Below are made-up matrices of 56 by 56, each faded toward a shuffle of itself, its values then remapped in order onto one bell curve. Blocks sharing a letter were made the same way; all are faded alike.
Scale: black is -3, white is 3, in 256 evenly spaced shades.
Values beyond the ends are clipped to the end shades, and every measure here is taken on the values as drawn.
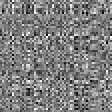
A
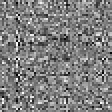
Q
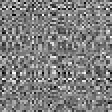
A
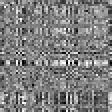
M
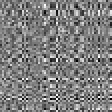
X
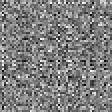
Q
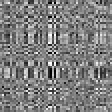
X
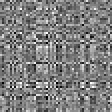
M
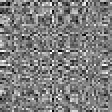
A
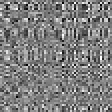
M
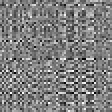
M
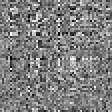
Q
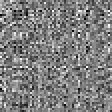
Q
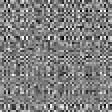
M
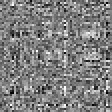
Q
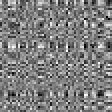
M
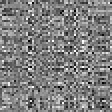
A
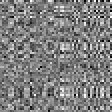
M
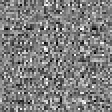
Q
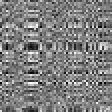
X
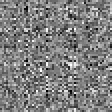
Q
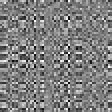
X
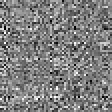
Q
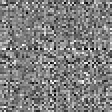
Q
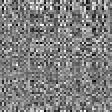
A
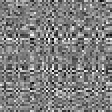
M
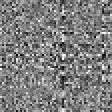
Q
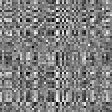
X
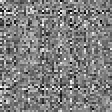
Q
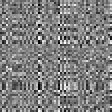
X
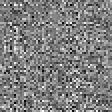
Q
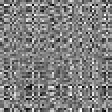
M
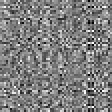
A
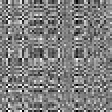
X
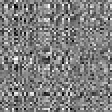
A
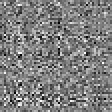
Q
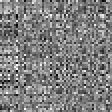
A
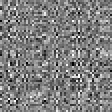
A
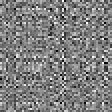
A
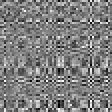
X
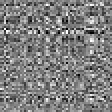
A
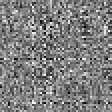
Q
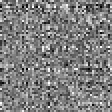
Q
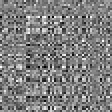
M
